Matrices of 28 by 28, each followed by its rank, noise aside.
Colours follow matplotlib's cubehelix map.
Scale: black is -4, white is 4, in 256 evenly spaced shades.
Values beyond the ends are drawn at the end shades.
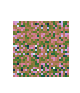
six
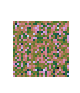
six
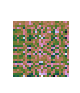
three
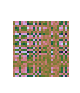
one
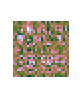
four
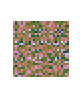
four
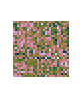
six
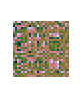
four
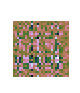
two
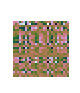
two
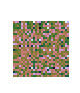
four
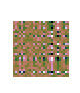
one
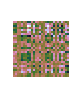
two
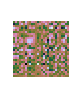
four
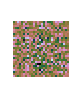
six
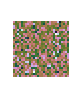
six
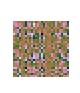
three
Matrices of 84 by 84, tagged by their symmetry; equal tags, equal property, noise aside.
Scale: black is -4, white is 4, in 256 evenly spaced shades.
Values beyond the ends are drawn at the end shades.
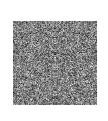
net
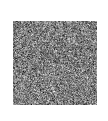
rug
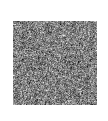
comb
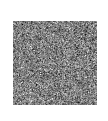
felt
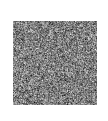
felt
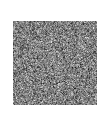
comb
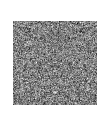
net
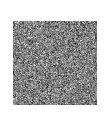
rug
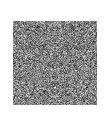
net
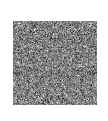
net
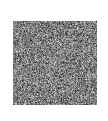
comb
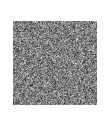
felt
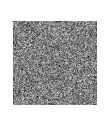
comb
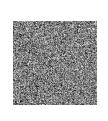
felt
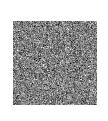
felt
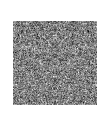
net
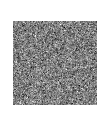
rug
